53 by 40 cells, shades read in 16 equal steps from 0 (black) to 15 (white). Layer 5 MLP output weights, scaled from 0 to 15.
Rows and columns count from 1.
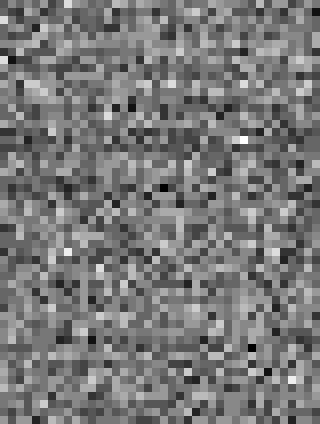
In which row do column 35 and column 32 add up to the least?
44
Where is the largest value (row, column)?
18, 31
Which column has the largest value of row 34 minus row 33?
13
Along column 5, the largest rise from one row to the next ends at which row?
5
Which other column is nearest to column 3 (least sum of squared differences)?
10
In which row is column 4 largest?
11
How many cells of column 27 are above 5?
40
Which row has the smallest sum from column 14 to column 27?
19
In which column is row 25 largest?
30
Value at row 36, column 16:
12
